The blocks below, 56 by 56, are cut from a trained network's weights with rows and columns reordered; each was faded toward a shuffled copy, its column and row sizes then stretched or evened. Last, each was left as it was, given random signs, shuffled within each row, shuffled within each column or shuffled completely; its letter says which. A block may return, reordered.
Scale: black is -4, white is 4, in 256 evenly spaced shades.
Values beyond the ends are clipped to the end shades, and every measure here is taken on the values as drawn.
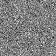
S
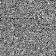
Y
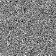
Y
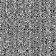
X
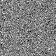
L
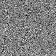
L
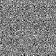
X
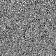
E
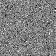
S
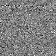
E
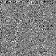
X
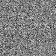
E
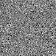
Y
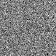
L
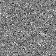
E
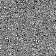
Y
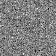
L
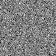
S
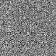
X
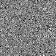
Y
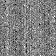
L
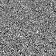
E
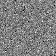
S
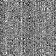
X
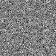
L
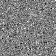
E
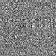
X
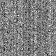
L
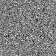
E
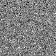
E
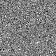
E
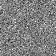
S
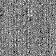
X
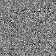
Y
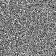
S
